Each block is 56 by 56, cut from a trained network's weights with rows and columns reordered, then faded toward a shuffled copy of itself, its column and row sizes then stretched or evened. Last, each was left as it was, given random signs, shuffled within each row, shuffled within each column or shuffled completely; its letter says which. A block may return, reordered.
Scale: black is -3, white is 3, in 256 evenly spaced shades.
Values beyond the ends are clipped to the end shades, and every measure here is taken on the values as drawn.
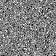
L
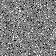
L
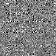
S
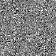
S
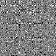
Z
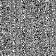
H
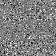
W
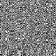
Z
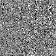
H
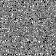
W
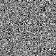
S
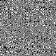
S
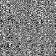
Z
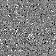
W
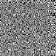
Z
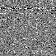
W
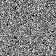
L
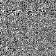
S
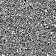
L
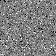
L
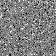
L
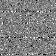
W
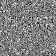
W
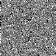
H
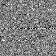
W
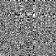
Z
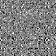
Z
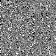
H
